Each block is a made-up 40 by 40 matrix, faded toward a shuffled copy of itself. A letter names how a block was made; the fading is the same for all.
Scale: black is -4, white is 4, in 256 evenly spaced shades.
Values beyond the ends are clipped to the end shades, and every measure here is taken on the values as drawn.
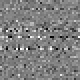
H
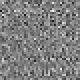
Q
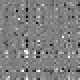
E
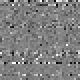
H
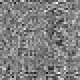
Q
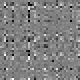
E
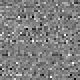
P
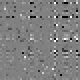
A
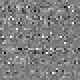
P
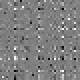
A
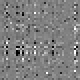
E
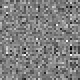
Q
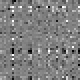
E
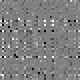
A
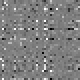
E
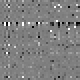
A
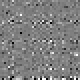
E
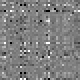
E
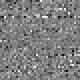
P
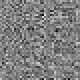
Q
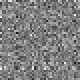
Q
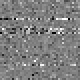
P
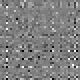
E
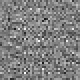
Q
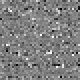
P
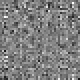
Q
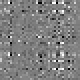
E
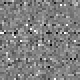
P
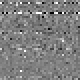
H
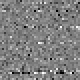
P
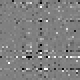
A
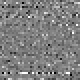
P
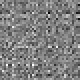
Q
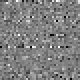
P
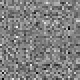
Q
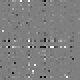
A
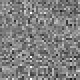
Q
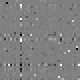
A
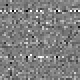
H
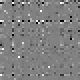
A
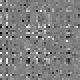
E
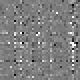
E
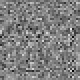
Q
